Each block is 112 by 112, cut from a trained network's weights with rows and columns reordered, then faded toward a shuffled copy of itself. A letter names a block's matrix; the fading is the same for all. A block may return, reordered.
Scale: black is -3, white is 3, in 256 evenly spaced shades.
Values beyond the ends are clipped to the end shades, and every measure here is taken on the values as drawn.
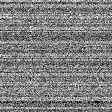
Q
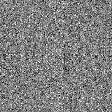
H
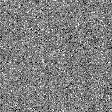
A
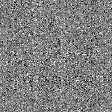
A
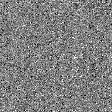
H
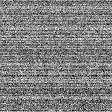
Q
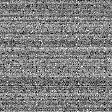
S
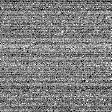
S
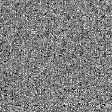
A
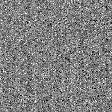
A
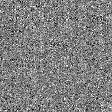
A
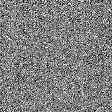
A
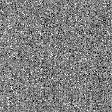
A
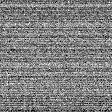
Q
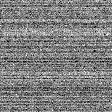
Q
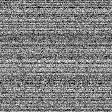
Q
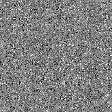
A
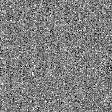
H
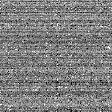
S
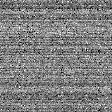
S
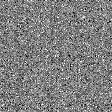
A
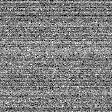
S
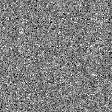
H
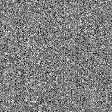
H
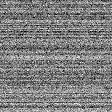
Q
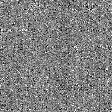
A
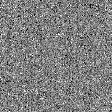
H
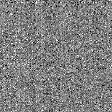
A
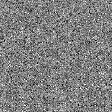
H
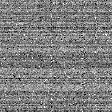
S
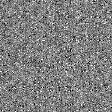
A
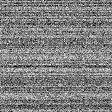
Q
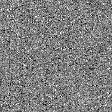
H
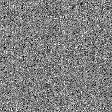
H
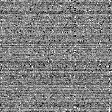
S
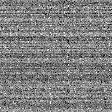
S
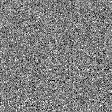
H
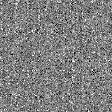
A
